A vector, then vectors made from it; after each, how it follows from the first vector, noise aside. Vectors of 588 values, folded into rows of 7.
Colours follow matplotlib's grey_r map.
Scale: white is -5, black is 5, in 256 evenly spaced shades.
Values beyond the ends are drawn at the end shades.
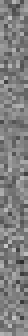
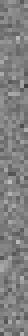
wrapped around, negated, shrunk.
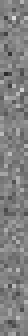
reversed, partly zeroed.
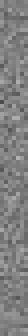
wrapped around, negated, shrunk.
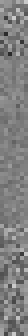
reversed, partly zeroed.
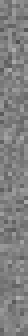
wrapped around, negated, shrunk.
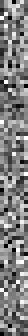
negated, scaled up.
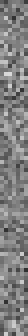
reversed, negated.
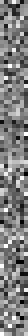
scaled up.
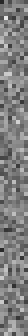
reversed, negated.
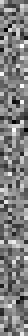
wrapped around, negated, scaled up.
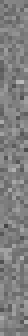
wrapped around, negated, shrunk.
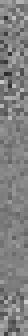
reversed, partly zeroed.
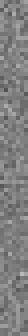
wrapped around, negated, shrunk.
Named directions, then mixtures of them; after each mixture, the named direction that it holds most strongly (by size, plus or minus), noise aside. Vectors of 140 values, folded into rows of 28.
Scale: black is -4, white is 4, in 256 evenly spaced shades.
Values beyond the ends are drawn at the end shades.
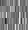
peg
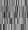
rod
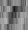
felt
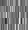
peg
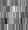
felt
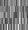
peg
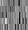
peg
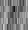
felt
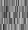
rod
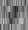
felt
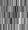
rod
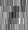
felt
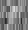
felt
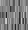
peg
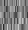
rod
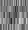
rod
